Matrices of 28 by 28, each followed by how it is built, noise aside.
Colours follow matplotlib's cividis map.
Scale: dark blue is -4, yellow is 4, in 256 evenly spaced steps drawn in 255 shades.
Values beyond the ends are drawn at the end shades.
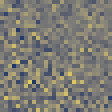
lower triangular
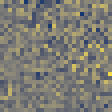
upper triangular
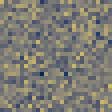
noise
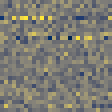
uneven rows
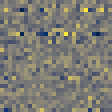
uneven rows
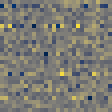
uneven rows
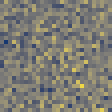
noise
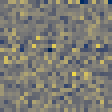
uneven rows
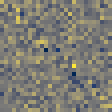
banded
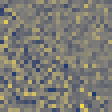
lower triangular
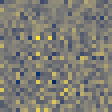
low rank
